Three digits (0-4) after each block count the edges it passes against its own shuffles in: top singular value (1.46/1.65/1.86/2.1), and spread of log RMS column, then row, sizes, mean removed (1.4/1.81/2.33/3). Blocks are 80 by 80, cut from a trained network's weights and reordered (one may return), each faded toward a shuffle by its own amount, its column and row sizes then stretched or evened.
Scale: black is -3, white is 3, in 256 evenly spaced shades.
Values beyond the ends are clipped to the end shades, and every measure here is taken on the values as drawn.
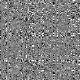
3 4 2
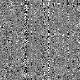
2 4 1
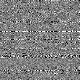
4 0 4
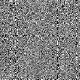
3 3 1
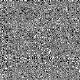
2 3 3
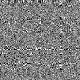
4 1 3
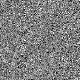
1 2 0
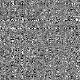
1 3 3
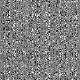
0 4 2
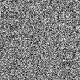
4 0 0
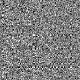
3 2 1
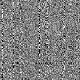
3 3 0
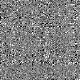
0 3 3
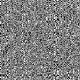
4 4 0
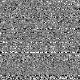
3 0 4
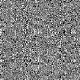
3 3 1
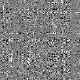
1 4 3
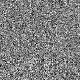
0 1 1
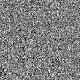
2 2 1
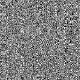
2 3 0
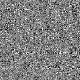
2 0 2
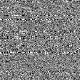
2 0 3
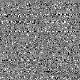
3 1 3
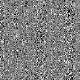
1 4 2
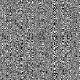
4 4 0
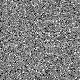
1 0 0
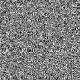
3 0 1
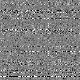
3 1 4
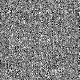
0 2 0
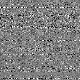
2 0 4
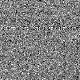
2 1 2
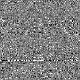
3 2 3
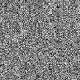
3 1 0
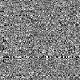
4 1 3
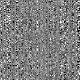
2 4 2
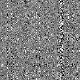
1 4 2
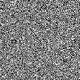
3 1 0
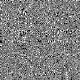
2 2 2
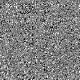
1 2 1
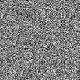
4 1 1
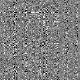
2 4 2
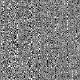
2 4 0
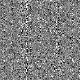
0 4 0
